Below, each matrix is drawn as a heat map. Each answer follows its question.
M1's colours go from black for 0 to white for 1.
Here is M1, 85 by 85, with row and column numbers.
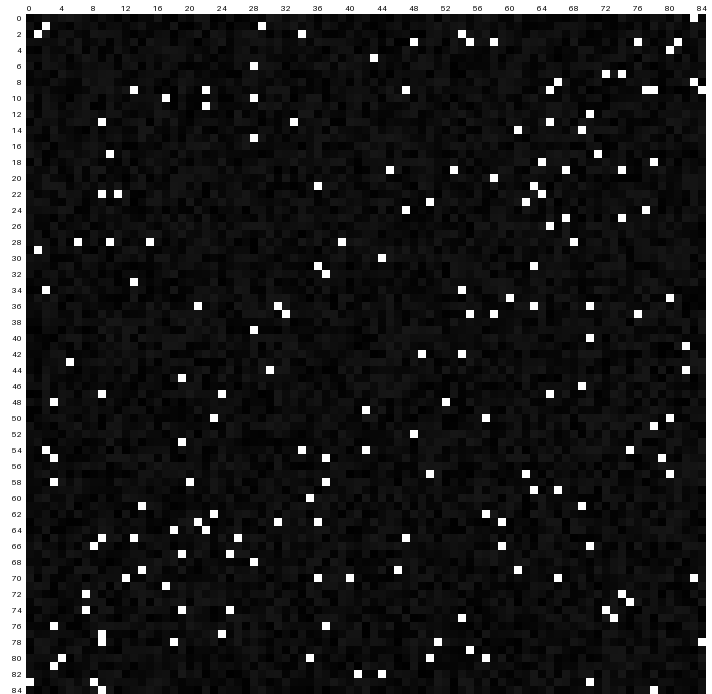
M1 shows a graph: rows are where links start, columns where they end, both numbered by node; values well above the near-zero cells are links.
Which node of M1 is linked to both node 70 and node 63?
node 36
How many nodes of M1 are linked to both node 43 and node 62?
0
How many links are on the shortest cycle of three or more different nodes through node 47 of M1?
3
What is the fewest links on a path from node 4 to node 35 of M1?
2
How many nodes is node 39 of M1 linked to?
1
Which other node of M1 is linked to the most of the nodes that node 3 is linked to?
node 37
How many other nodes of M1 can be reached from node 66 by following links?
11
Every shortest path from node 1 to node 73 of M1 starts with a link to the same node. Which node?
node 2
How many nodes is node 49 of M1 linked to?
1
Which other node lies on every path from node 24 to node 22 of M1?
node 9
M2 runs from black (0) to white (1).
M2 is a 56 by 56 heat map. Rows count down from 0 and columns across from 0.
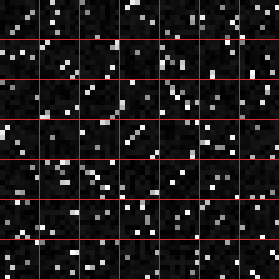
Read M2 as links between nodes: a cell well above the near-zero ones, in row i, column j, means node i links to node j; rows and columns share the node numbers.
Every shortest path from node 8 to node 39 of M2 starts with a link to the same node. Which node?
node 48
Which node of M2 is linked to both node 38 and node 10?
node 4
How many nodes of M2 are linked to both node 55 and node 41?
1
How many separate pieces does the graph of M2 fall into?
2
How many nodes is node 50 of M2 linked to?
5
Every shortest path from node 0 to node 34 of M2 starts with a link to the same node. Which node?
node 16
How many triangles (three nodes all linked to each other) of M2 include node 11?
3
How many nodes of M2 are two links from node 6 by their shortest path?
3
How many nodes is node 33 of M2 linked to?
3
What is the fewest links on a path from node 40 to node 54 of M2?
3
